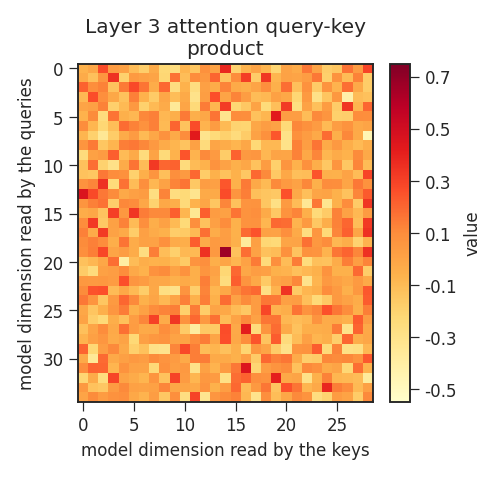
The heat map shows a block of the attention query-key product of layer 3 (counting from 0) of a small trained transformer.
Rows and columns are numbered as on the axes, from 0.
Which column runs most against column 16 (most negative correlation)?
11
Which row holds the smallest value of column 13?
7
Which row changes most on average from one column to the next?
4
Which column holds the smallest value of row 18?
16
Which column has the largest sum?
28
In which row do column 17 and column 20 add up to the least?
8
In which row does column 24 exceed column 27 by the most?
33
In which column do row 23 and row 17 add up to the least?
9
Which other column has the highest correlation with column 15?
3
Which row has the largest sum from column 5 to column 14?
26
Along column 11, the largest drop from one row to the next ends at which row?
27
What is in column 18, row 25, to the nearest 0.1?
0.3
